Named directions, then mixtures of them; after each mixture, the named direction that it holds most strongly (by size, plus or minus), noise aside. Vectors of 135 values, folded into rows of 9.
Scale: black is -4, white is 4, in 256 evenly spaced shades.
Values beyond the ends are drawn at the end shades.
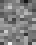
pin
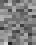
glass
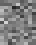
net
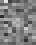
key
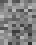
glass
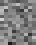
key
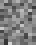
glass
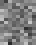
net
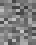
net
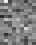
key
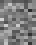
glass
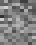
key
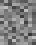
net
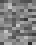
pin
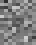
key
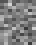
glass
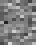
net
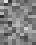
key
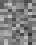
glass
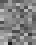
glass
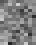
glass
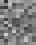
key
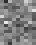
key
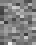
net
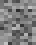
glass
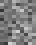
glass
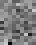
glass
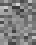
net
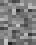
glass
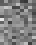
net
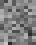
glass
